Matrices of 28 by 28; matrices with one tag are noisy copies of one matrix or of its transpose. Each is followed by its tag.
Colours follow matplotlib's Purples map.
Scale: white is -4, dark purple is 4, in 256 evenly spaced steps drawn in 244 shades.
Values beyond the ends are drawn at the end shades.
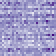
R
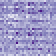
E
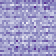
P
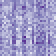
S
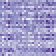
R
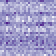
S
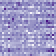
R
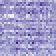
E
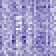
S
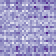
P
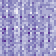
E
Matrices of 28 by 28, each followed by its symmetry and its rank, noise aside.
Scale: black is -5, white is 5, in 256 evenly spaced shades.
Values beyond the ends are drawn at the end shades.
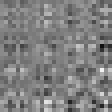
antisymmetric, rank two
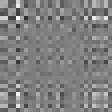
symmetric, rank one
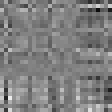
antisymmetric, rank two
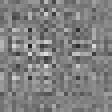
no symmetry, rank three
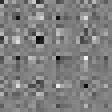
symmetric, rank two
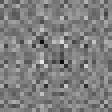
symmetric, rank three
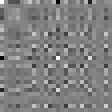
symmetric, rank two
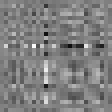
antisymmetric, rank two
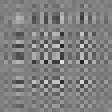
symmetric, rank one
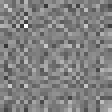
symmetric, rank three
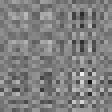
no symmetry, rank two
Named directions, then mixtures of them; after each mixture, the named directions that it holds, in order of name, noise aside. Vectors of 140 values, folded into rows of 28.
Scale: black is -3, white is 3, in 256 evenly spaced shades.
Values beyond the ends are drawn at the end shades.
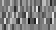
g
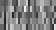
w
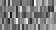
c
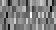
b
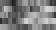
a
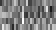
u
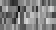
a, g, u.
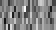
b, u, w.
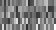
c, u, w.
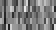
w.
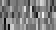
b, w.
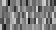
b, g.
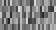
c, g.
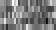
a, w.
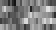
a.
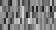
b, g, u.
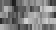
a.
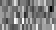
b, c, u.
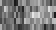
a, u.
